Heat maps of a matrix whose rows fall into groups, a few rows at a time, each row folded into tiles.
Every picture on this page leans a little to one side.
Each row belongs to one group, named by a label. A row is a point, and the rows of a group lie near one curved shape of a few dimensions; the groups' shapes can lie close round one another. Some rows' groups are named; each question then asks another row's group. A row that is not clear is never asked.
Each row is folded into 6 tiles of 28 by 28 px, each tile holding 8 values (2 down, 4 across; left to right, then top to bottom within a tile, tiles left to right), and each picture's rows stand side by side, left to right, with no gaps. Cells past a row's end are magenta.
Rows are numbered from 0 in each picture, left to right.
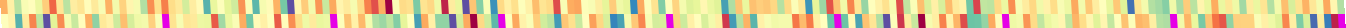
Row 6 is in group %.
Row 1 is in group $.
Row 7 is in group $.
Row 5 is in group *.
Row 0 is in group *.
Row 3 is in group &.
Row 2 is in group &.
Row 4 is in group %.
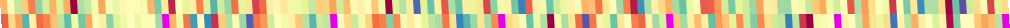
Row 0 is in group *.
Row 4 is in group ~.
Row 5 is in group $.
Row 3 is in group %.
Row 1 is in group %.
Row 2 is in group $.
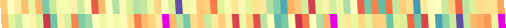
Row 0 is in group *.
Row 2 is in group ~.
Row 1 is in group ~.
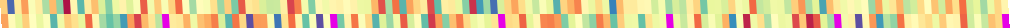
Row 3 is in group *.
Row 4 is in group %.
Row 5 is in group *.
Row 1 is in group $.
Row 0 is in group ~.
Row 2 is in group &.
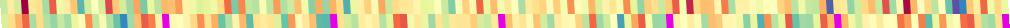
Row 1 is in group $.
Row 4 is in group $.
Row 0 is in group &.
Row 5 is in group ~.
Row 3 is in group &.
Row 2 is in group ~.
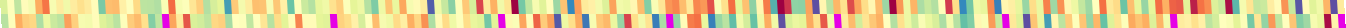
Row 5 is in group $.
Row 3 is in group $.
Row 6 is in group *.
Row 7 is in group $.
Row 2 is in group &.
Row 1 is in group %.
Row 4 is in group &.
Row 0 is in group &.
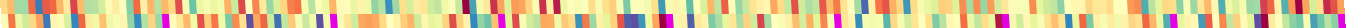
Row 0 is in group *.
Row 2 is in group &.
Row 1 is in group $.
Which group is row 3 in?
$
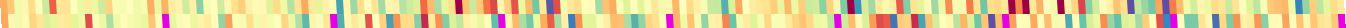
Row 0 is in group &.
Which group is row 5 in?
$
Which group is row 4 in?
%
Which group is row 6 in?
$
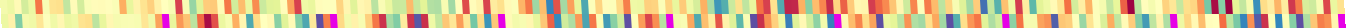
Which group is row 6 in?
*
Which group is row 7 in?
~
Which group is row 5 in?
&
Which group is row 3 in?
~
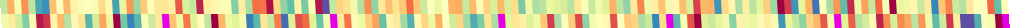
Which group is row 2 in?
*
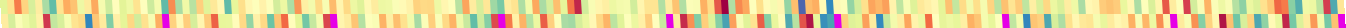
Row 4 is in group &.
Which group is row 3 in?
*
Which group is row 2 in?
$
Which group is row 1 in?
$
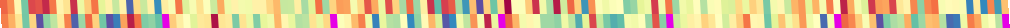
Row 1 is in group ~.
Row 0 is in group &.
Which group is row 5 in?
&
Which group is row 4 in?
&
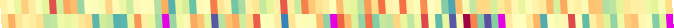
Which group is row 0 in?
&
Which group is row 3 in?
&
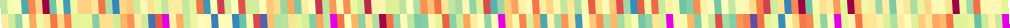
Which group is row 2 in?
~
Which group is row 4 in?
%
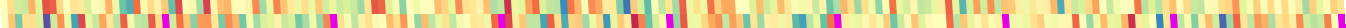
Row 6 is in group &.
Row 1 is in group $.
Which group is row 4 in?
$
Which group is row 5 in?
$
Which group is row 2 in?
~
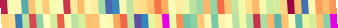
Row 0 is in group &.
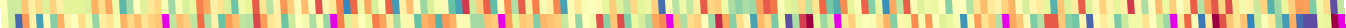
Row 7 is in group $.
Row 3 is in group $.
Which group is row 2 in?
$
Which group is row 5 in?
~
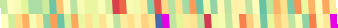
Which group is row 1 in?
&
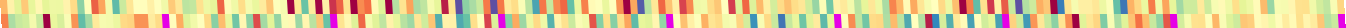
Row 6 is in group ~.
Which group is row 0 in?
*
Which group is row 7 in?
&
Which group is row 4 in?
$
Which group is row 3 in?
*
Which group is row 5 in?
*
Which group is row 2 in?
$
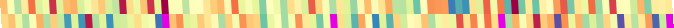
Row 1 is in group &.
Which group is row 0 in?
*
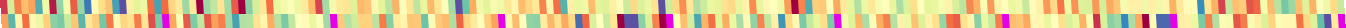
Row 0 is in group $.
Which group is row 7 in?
&
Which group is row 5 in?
$
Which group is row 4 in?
*
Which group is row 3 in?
$
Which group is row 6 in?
&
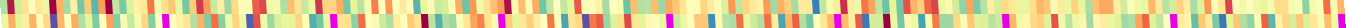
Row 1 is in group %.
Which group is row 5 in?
%
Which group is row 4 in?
&
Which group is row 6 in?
~
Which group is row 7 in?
*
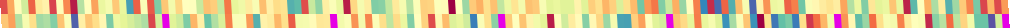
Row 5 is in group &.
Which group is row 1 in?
*
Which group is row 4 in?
~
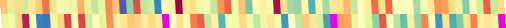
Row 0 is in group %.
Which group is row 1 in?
$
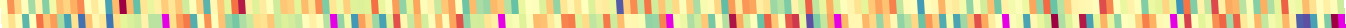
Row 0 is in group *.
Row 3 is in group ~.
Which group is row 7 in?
$
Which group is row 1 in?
*
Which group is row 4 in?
&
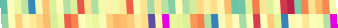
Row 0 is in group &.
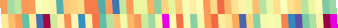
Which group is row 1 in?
$
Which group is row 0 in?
%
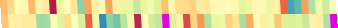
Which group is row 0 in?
&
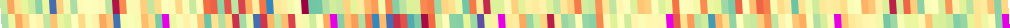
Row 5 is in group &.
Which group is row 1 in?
&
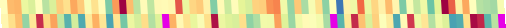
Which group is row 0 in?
*
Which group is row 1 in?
~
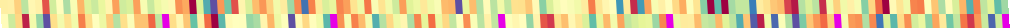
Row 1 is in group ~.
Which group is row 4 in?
~
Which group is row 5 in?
&
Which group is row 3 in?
~
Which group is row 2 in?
%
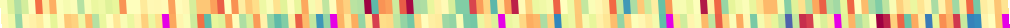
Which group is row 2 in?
*
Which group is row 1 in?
&
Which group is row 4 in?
~
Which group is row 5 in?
~
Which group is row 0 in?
~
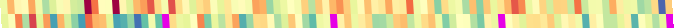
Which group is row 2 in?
&
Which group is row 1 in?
&
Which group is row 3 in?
$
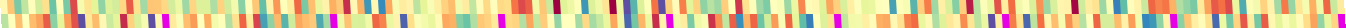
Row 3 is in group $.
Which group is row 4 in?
~
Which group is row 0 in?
$
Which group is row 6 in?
&
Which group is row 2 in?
~
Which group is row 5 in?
&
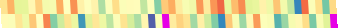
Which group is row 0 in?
$
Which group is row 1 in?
&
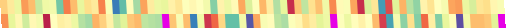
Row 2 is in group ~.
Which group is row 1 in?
*
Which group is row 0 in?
~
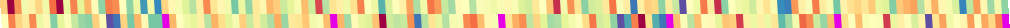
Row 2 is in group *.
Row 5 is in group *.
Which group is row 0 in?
$
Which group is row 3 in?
&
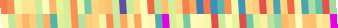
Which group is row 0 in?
$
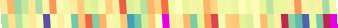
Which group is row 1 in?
$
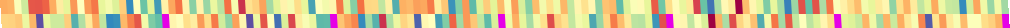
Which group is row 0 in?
&
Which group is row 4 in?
~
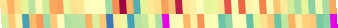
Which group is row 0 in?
*
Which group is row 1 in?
$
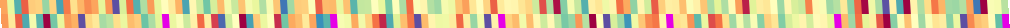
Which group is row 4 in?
*
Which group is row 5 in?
~
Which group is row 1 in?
$
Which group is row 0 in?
%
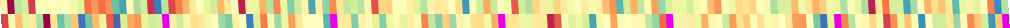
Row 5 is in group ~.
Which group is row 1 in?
$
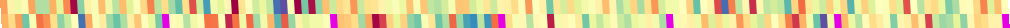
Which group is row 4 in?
&
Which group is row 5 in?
~
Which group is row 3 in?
~
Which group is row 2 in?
$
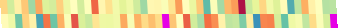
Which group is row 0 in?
*
